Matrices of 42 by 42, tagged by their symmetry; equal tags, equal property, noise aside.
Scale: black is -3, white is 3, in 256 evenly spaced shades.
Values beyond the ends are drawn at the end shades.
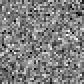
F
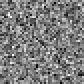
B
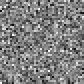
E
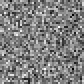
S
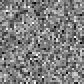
E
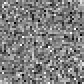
E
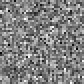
B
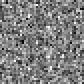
S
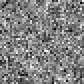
B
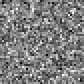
B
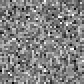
B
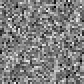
F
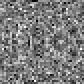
S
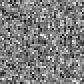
S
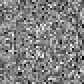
S
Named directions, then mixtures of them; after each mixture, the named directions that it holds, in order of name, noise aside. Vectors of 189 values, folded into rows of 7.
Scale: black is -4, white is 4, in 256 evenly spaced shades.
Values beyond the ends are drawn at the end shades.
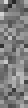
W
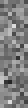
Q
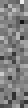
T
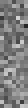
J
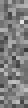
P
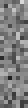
P, T.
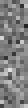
J, T.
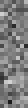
Q, W.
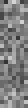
T, W.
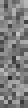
P, T.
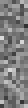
J, T.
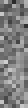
J, W.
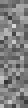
P, Q.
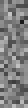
P.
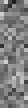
W.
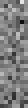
T.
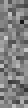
P.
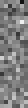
T.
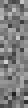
T, W.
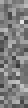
P.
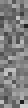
J.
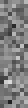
Q.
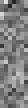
W.
